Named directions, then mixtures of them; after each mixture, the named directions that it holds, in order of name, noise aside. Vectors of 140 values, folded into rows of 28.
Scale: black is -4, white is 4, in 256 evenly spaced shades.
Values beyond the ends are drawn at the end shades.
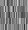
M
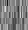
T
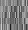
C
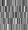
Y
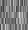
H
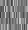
H, M.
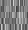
H.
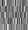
Y.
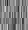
T.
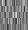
Y.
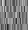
H, Y.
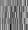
C.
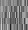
C.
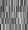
H.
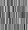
M.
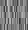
M.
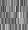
H.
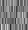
C, H.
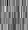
T.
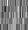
T.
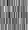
M, T.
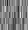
T.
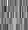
T.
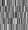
Y.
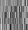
C.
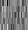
T, Y.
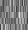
H.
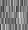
H.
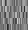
Y.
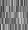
H.
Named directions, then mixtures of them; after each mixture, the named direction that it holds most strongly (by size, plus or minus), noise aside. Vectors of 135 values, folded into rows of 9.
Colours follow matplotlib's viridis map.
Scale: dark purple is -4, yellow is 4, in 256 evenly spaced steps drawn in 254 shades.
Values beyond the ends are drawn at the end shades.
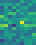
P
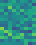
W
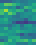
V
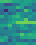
V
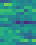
V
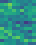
W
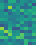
W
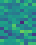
W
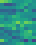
V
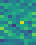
P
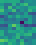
P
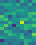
P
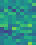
W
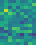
W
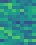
W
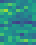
V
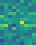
P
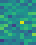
P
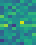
P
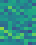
W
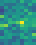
P
